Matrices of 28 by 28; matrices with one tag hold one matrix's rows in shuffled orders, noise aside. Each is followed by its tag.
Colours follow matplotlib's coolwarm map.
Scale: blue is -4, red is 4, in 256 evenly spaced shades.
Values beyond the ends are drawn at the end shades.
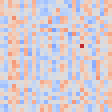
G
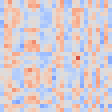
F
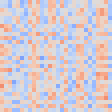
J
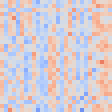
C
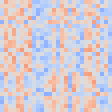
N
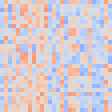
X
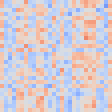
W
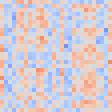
W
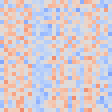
N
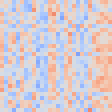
C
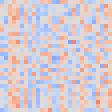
G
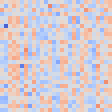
G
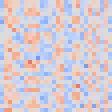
F
